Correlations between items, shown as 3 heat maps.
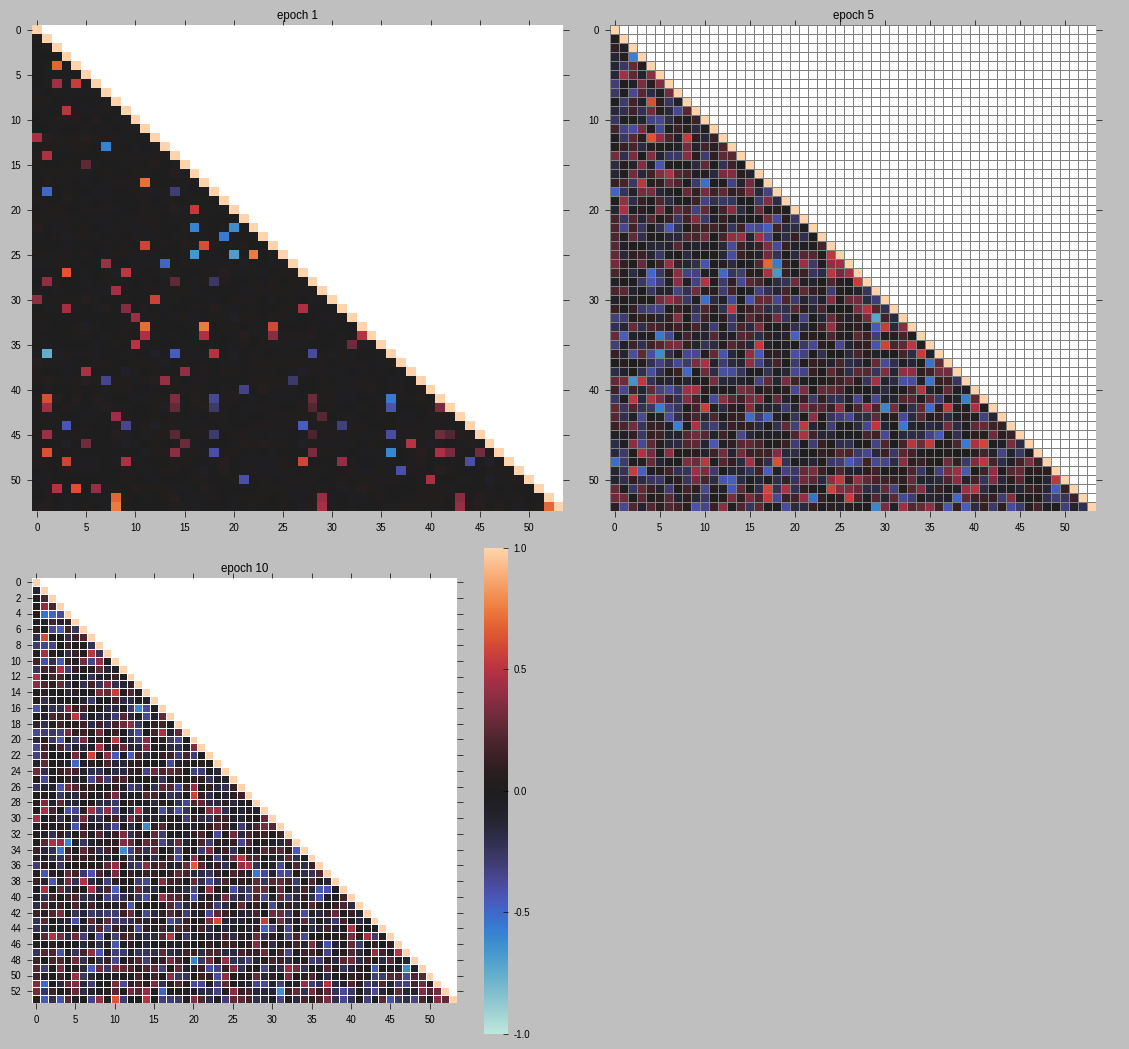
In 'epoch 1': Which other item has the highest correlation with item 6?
4
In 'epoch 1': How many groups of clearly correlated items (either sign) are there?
13
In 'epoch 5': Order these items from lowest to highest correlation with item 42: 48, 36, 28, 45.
36, 48, 45, 28
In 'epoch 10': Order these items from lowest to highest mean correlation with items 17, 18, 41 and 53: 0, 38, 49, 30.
30, 0, 38, 49
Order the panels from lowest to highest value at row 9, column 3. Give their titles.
epoch 5, epoch 10, epoch 1
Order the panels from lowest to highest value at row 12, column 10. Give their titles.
epoch 5, epoch 1, epoch 10
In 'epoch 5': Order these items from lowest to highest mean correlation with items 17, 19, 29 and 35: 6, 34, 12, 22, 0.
22, 12, 34, 0, 6
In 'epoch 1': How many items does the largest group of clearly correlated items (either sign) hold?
9
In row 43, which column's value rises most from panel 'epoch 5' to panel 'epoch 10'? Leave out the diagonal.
47
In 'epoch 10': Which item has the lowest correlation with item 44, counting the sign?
29
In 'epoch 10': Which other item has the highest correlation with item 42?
45
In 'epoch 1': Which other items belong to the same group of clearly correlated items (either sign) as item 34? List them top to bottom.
11, 17, 24, 33
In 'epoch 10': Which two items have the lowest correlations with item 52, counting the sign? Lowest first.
31, 16
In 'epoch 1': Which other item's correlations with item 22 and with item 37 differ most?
25
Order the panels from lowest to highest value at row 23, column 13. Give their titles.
epoch 1, epoch 10, epoch 5
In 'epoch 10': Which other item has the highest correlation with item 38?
6
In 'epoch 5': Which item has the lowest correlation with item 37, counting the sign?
35
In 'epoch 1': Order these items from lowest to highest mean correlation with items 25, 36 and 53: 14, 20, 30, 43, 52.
20, 14, 30, 43, 52
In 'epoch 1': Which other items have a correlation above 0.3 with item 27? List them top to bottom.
3, 9, 31, 48
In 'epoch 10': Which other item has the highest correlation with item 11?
3
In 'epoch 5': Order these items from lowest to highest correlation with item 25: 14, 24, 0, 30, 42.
30, 14, 0, 42, 24
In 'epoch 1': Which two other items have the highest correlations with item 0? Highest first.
12, 30
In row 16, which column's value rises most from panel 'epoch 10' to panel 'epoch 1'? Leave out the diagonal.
13
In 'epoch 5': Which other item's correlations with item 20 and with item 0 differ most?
34
